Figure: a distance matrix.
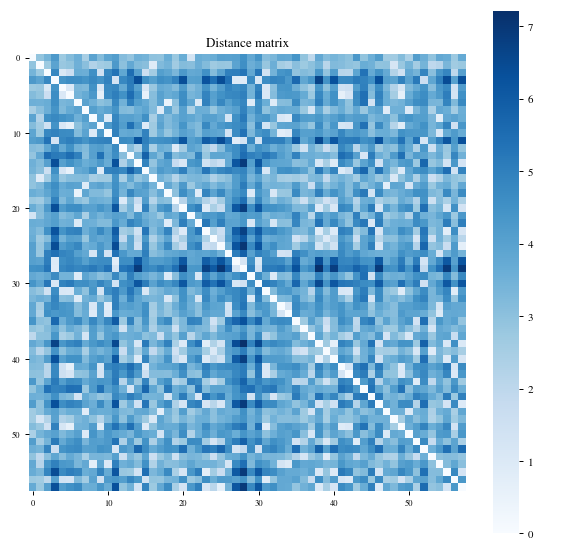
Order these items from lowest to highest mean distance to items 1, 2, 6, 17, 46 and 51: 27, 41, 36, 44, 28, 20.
36, 20, 41, 44, 27, 28
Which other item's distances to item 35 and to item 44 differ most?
13
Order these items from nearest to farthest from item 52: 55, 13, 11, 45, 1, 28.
11, 28, 1, 13, 45, 55
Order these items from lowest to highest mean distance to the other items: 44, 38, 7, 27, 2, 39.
39, 7, 2, 38, 44, 27
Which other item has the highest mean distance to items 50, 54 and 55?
28
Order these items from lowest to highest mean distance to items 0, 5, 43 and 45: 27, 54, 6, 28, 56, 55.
56, 6, 54, 55, 27, 28
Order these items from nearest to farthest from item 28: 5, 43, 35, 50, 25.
50, 5, 43, 35, 25
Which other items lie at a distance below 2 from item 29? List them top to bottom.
6, 18, 22, 32, 45
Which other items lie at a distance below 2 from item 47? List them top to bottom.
7, 17, 37, 50
